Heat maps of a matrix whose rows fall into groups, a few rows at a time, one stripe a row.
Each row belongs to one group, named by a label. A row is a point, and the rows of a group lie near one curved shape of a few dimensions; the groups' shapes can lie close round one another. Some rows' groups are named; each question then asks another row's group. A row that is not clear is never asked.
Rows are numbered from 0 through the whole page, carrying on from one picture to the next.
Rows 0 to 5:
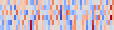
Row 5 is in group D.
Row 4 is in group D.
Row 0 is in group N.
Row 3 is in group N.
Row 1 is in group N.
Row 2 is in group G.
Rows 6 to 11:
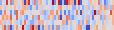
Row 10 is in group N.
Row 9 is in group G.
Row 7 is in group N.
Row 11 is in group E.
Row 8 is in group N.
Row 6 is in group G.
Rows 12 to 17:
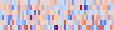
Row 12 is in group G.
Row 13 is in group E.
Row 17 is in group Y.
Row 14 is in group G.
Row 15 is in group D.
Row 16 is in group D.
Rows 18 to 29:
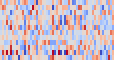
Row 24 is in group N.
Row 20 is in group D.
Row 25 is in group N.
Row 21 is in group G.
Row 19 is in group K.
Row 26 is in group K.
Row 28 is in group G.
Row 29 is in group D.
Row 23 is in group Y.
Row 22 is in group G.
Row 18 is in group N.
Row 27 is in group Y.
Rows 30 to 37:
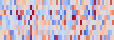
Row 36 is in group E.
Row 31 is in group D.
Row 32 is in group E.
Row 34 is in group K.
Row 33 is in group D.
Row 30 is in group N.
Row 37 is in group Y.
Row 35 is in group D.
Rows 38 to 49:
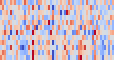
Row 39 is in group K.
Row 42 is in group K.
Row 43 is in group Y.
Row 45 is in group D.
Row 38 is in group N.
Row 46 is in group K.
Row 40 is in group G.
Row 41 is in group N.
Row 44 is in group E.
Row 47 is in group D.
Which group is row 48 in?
K
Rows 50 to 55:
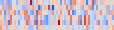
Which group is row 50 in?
D
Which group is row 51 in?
K
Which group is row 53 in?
Y
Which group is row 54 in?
Y
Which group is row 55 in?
N
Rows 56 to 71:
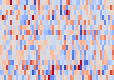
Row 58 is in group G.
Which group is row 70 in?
N
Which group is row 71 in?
K
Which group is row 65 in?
N
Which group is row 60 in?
Y
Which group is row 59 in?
K
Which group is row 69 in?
G
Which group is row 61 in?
N
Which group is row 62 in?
Y
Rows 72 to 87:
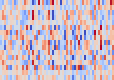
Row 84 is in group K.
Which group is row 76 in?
D
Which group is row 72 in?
N
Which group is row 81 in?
Y
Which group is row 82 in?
K
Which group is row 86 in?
N
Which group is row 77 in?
Y
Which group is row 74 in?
K
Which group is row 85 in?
G
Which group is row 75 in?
K
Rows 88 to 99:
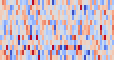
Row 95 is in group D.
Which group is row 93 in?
Y
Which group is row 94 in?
Y
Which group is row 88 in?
K
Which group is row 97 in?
G
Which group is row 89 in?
E
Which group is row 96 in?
D
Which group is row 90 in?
G
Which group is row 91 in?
N
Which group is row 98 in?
E
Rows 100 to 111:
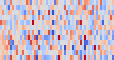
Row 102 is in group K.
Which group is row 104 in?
K
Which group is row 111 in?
Y
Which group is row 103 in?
N
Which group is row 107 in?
Y
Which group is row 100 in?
Y
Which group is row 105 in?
N
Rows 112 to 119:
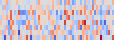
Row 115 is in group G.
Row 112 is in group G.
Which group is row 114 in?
D
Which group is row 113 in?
D
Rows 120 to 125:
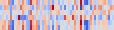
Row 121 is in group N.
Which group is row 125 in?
E
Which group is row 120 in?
E
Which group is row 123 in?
D
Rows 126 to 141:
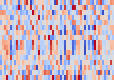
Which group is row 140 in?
Y
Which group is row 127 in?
D
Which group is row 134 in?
E
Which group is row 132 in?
G
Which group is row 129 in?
E
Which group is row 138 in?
N
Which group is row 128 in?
K
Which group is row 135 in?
E
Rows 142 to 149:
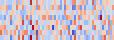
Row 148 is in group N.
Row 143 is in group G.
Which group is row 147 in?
K
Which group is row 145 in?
Y
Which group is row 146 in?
D
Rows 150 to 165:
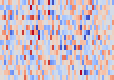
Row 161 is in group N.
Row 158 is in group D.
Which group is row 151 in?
D
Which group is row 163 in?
G
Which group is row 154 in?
G
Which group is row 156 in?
E
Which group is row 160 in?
D
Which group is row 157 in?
E
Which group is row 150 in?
K
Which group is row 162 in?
K
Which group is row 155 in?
Y
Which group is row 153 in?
E
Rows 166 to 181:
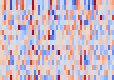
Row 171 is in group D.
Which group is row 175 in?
K
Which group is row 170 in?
E
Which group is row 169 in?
Y
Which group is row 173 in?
K
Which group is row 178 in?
E
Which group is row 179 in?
D
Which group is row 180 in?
G
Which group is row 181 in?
Y
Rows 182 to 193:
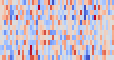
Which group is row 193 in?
E
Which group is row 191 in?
D
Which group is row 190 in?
K
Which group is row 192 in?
D
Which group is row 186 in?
Y
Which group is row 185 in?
E
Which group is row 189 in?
G
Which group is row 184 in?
E
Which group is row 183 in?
E
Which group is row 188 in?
K
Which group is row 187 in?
N
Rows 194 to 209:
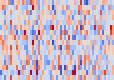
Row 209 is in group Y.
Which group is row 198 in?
Y
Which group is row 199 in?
N
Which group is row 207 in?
G
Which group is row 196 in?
Y
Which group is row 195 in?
K
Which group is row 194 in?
E
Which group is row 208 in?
D
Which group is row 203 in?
G
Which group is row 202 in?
K
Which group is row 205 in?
Y
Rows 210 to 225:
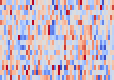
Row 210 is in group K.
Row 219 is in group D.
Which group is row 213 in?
N
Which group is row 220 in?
Y
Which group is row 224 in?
Y
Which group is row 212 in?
G
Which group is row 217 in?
D
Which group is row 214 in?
K
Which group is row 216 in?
K
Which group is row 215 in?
K
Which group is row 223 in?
G
